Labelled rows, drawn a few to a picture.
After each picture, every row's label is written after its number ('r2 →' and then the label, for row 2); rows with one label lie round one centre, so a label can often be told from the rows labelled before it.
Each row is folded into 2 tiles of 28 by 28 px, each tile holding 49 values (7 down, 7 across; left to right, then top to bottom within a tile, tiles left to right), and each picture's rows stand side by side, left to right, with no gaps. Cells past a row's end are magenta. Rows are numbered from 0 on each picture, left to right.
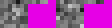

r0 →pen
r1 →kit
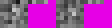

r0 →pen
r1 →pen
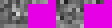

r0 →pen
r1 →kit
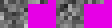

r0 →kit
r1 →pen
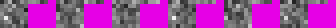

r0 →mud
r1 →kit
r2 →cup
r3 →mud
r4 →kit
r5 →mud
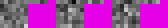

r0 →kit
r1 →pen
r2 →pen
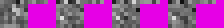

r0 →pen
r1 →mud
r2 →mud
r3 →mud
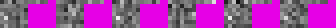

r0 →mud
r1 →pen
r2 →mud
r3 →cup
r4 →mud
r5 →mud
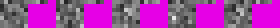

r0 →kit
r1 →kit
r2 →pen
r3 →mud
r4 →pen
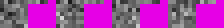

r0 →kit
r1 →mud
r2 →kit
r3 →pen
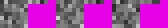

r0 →kit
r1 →kit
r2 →kit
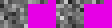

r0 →kit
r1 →mud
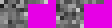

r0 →cup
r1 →kit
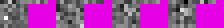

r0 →mud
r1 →kit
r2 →pen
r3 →pen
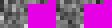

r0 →kit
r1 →kit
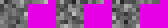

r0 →cup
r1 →pen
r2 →kit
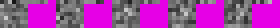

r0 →mud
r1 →kit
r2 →pen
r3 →pen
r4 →pen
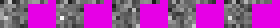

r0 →mud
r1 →mud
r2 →kit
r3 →kit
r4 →mud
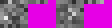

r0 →mud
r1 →pen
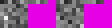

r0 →mud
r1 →kit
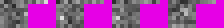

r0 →cup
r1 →mud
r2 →mud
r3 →pen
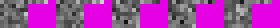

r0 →cup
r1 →cup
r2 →kit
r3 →kit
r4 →pen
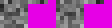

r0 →kit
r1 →kit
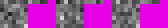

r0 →kit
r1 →mud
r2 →kit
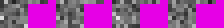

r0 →kit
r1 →kit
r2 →mud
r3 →kit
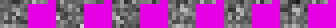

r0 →pen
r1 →kit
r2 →mud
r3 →pen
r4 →pen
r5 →pen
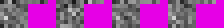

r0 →mud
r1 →pen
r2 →mud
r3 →mud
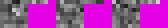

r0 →pen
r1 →kit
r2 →cup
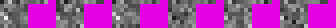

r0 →mud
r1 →kit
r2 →mud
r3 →kit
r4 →kit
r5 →kit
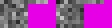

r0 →cup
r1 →mud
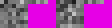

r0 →cup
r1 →pen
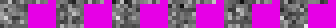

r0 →mud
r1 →pen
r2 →mud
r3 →cup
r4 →pen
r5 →kit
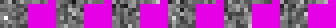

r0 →mud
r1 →pen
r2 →cup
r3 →mud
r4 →kit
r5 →cup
